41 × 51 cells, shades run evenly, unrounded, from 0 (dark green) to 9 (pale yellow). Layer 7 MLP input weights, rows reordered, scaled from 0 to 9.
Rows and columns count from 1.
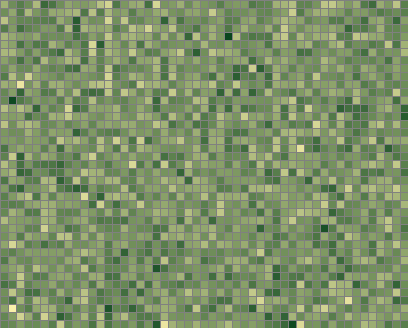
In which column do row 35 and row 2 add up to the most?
12
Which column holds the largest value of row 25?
11
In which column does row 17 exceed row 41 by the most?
37
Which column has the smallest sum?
29
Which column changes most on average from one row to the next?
3
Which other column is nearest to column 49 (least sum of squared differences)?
26
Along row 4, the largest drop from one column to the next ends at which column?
10
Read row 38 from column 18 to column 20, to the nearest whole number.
5 4 3
